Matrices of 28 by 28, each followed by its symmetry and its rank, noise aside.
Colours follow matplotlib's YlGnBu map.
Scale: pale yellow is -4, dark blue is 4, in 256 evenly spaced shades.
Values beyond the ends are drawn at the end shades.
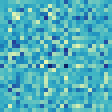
symmetric, rank five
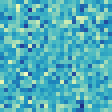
no symmetry, rank seven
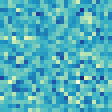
antisymmetric, rank six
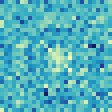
symmetric, rank six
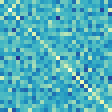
symmetric, rank six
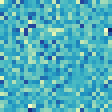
symmetric, rank six
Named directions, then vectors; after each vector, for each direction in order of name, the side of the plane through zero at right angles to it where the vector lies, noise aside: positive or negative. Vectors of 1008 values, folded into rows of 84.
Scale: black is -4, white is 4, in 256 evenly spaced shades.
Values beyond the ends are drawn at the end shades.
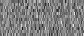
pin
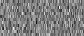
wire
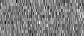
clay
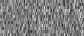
positive, negative, positive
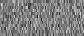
positive, negative, negative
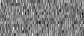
negative, negative, positive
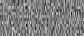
negative, positive, positive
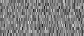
negative, positive, negative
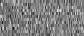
positive, negative, negative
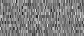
positive, negative, negative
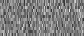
positive, negative, positive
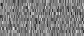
negative, positive, positive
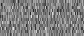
negative, positive, positive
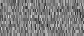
negative, positive, positive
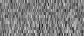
negative, positive, negative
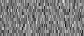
negative, positive, negative
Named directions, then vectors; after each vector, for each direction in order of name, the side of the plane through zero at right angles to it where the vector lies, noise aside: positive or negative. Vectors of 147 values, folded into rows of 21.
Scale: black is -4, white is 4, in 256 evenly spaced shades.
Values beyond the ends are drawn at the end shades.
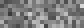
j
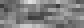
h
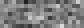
negative, positive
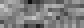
negative, negative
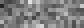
positive, positive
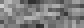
negative, negative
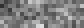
positive, positive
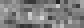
negative, positive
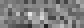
negative, positive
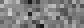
negative, negative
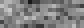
negative, negative
